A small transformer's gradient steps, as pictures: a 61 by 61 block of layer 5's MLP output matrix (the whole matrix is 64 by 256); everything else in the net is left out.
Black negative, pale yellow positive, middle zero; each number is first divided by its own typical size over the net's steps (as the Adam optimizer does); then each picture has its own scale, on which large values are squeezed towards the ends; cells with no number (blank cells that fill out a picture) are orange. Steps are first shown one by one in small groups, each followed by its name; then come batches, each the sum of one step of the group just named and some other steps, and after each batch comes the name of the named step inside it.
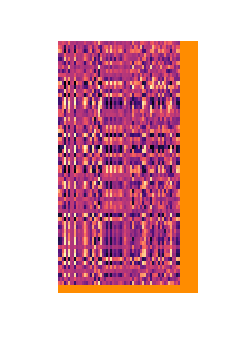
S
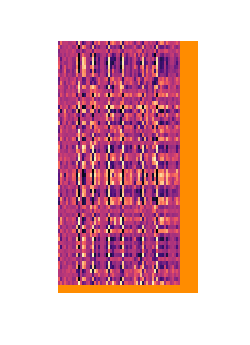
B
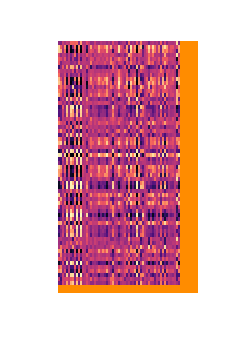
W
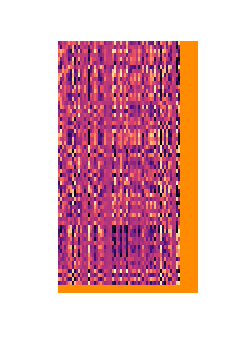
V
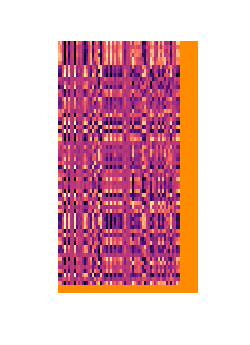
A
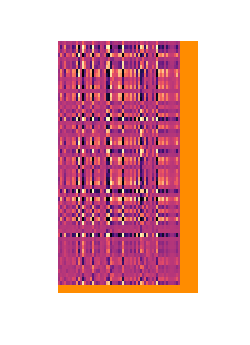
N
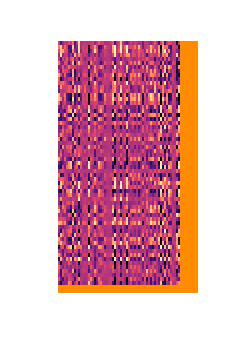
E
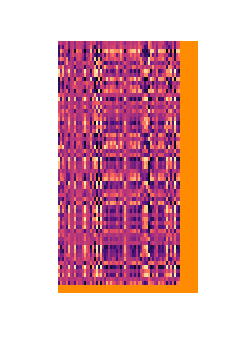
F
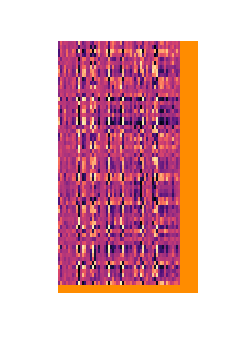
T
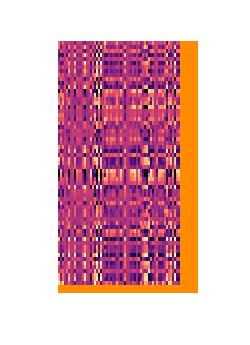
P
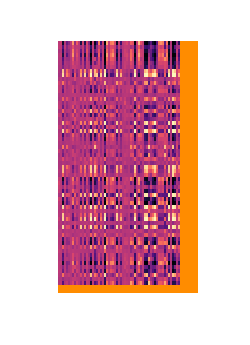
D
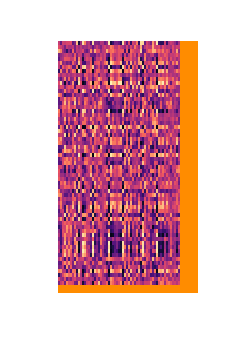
S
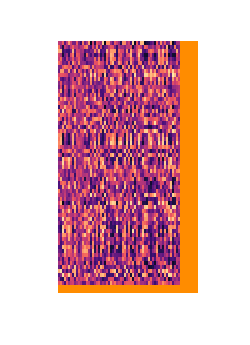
D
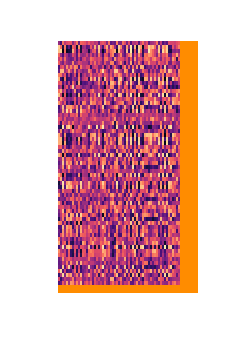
W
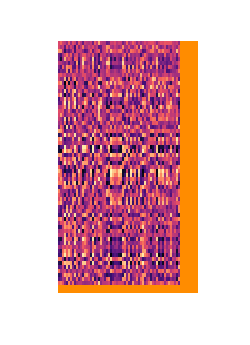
S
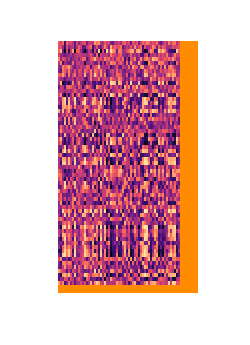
S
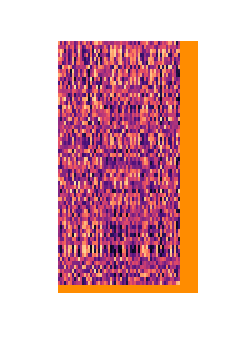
E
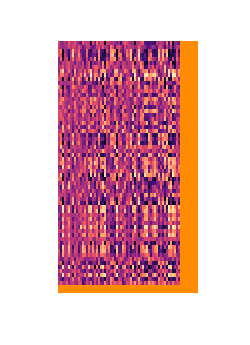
D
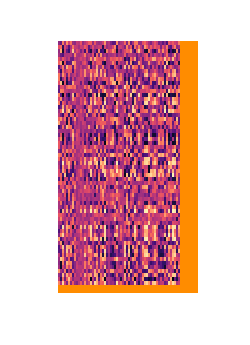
P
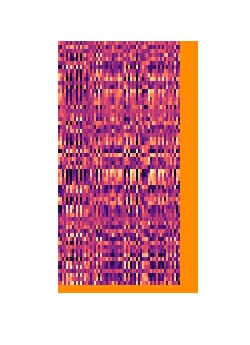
P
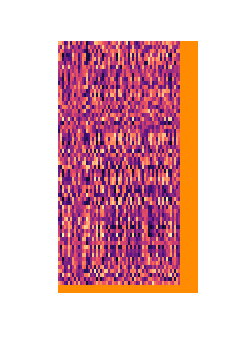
B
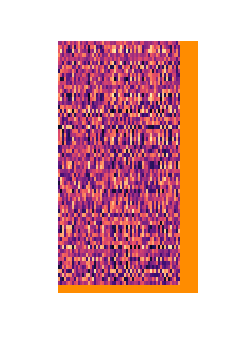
E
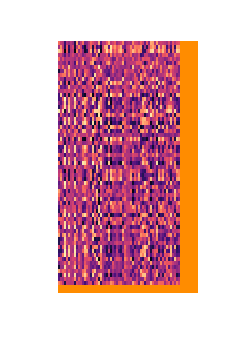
S
